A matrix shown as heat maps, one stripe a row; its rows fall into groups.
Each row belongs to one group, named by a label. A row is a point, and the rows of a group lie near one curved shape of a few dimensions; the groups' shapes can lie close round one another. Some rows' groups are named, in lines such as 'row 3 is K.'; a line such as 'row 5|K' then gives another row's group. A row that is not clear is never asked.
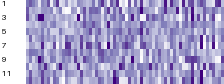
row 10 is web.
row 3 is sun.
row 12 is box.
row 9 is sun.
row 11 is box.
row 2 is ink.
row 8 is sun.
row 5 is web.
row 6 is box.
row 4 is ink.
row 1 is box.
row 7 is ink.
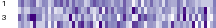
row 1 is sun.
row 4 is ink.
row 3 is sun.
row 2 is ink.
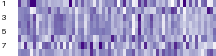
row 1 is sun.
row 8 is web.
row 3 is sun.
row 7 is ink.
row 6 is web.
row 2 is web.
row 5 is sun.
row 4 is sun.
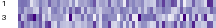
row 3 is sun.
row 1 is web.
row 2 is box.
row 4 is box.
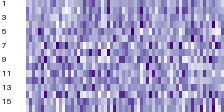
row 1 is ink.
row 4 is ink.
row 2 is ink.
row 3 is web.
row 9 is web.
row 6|box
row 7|web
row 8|ink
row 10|sun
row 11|ink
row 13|ink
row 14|web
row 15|box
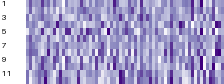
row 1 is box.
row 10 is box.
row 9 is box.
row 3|web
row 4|web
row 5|ink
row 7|box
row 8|box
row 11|web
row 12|web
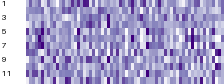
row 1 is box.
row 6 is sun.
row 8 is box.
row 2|sun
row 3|ink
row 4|ink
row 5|sun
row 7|sun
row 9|ink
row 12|ink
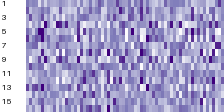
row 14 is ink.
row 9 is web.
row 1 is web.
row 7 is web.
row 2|web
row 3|box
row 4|web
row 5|sun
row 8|ink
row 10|sun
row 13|sun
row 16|ink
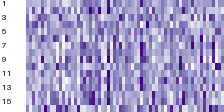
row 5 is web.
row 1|ink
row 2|ink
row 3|web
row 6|box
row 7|ink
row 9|ink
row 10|web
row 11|ink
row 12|ink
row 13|ink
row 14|ink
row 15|ink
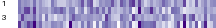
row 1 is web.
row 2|sun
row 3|box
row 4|sun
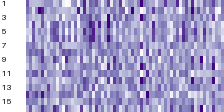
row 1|ink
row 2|sun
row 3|ink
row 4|ink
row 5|ink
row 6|ink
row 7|web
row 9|box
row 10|ink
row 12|ink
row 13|box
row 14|sun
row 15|web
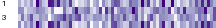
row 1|web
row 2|ink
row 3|box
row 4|web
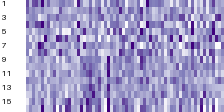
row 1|sun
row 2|web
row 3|web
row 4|sun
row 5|ink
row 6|web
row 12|web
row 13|ink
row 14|ink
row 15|ink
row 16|ink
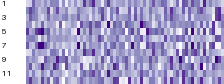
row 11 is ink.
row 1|ink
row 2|box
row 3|box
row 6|web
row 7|sun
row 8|ink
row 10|box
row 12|box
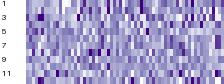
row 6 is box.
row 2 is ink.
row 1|ink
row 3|sun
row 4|box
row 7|web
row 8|ink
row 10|ink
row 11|web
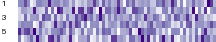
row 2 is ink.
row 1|web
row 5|sun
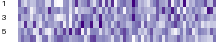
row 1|ink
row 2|web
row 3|ink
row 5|box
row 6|sun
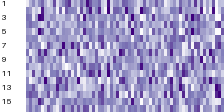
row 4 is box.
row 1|ink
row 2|ink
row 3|sun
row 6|web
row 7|box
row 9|box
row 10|ink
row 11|ink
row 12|web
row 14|box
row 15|sun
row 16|box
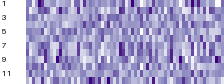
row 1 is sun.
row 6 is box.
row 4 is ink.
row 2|web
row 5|sun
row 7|web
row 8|web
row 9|web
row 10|sun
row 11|box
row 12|ink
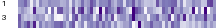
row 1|web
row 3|ink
